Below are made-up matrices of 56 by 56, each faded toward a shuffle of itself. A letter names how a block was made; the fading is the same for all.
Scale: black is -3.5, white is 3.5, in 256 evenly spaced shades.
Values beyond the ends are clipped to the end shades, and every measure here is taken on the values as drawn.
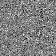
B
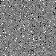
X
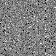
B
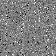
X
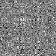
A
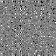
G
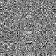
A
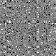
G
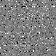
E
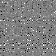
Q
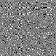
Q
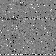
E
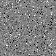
X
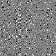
G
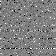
E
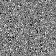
B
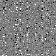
G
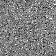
B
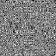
A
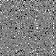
Q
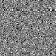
A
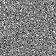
B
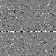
Q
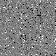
X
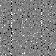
G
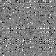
Q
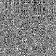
A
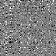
G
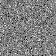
B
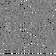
Q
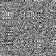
A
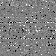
E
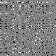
Q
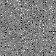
X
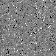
X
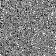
B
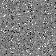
X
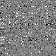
E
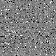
E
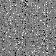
X
